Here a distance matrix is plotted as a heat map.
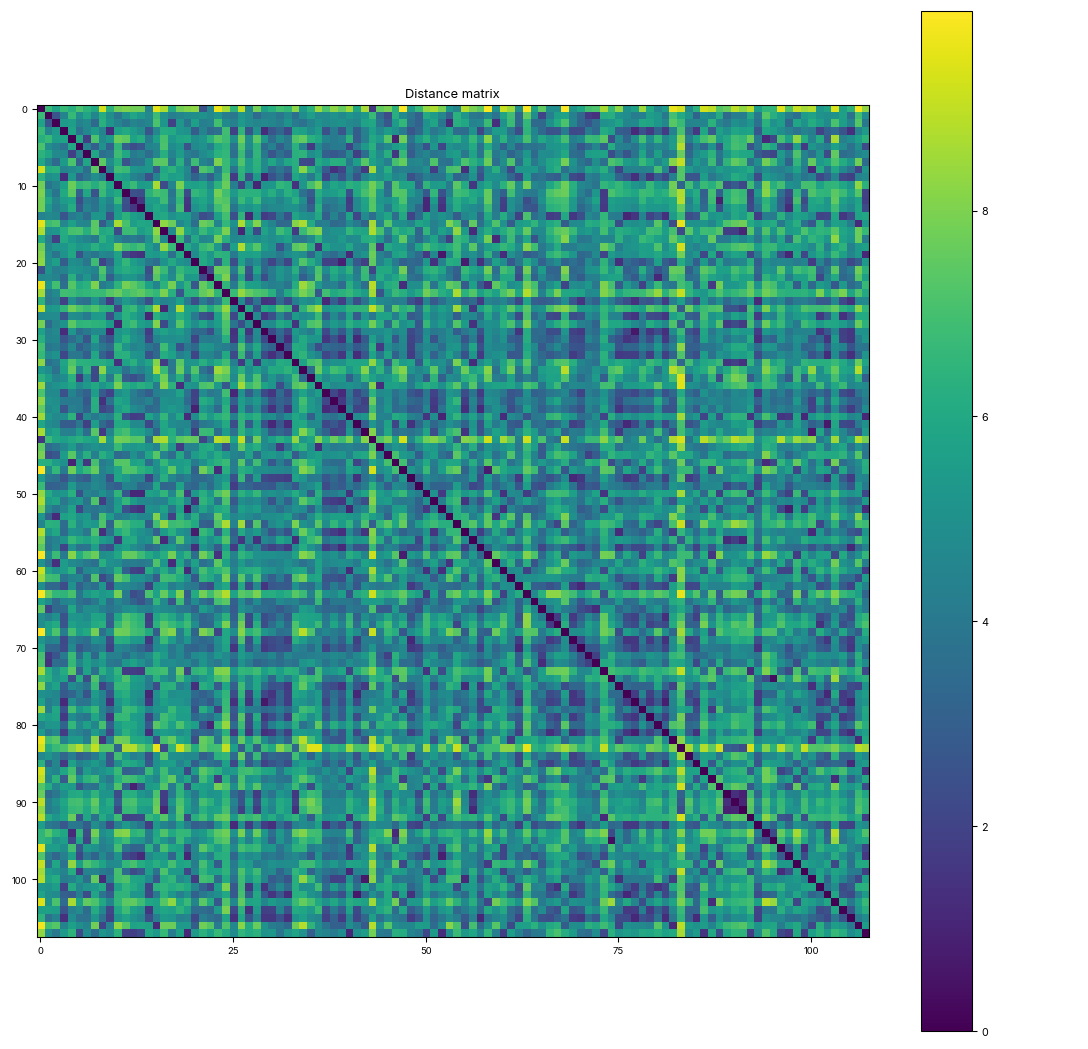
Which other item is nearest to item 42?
100
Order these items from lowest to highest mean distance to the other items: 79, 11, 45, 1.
79, 1, 45, 11
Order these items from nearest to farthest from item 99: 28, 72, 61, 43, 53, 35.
35, 61, 72, 53, 28, 43
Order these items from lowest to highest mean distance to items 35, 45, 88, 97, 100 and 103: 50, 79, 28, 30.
50, 30, 79, 28
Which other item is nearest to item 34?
7
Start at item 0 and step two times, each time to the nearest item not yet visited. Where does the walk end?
21
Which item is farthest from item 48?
83
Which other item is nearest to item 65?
72
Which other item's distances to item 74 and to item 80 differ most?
95
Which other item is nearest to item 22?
80
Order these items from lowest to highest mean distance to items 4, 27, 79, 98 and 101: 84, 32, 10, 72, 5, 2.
32, 84, 72, 5, 2, 10
